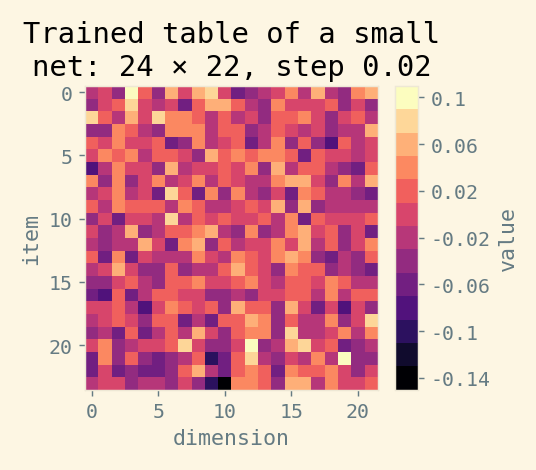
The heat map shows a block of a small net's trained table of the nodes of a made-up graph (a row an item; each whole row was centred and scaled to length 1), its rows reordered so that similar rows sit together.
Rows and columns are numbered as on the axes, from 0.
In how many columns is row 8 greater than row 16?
12
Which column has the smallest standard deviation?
20
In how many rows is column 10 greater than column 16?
6
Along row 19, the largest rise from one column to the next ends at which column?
15
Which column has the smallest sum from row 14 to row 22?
4
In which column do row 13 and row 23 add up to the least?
10
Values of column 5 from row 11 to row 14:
-0.02 0 -0.02 -0.04
